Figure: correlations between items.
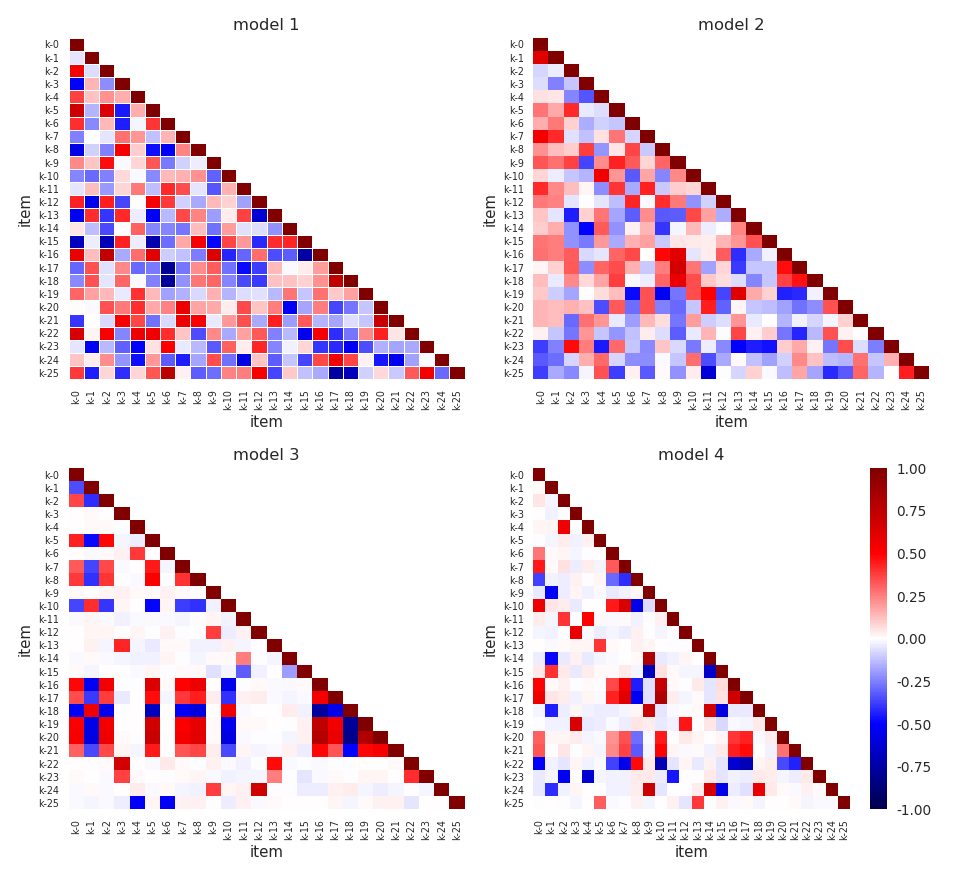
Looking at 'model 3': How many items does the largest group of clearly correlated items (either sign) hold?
13
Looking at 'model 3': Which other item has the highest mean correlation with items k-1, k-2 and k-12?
k-24
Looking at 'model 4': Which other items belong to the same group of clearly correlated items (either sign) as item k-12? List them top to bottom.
k-3, k-19
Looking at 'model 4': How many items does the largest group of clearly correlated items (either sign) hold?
10
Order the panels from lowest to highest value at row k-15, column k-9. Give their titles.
model 4, model 1, model 3, model 2
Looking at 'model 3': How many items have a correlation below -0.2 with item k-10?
10
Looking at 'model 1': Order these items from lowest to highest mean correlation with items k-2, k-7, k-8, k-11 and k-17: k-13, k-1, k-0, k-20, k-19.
k-0, k-19, k-1, k-13, k-20
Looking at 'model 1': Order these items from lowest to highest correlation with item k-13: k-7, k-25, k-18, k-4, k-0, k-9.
k-0, k-25, k-9, k-4, k-18, k-7
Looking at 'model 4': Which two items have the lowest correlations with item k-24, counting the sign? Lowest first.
k-15, k-1
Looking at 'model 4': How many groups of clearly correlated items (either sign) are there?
5
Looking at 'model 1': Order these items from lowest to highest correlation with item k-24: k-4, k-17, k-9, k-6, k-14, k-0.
k-4, k-6, k-14, k-0, k-9, k-17
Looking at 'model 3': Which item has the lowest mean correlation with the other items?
k-18
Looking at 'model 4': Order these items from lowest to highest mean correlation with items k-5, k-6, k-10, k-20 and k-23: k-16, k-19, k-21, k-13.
k-19, k-13, k-21, k-16
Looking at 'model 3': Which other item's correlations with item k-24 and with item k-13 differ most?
k-12
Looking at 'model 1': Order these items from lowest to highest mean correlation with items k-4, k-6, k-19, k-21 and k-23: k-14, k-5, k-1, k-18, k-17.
k-17, k-18, k-1, k-14, k-5
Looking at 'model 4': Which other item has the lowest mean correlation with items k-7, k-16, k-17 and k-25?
k-22
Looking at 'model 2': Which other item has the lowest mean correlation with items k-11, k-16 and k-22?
k-25
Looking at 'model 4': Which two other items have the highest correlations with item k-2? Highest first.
k-4, k-11
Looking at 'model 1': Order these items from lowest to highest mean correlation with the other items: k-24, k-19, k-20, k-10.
k-24, k-10, k-19, k-20
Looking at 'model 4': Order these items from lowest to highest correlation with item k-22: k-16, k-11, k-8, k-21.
k-16, k-21, k-11, k-8
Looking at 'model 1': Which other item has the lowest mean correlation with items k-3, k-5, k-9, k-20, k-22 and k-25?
k-15
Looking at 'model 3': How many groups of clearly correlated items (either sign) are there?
5
